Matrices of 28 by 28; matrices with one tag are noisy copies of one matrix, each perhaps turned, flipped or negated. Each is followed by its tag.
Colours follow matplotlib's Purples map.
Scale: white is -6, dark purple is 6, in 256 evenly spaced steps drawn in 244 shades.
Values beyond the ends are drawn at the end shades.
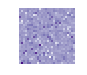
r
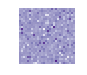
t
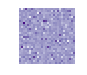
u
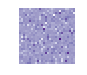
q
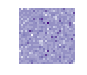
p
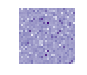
p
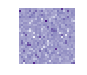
p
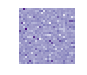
q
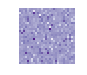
q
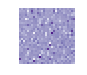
q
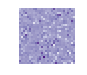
r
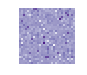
t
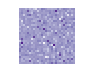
t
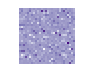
q
